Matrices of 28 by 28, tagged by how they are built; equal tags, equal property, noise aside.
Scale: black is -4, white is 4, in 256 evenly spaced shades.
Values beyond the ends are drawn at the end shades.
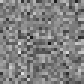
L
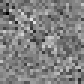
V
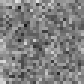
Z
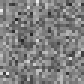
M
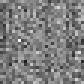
M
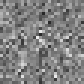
L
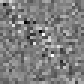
V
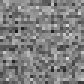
M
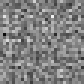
M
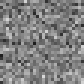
M
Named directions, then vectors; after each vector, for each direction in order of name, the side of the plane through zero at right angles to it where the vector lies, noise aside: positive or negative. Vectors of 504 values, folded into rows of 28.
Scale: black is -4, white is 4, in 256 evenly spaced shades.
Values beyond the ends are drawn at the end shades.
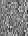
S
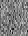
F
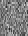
negative, positive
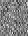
negative, positive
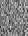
positive, positive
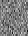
positive, negative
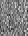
positive, positive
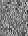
negative, positive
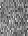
negative, negative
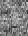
negative, positive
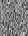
positive, negative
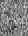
positive, positive
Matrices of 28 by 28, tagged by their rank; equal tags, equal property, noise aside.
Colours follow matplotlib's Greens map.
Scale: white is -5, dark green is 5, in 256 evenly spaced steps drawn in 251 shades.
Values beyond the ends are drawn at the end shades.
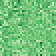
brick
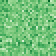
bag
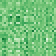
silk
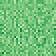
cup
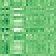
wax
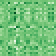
wax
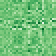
silk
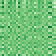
wax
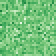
bag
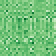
cup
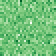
brick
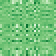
wax
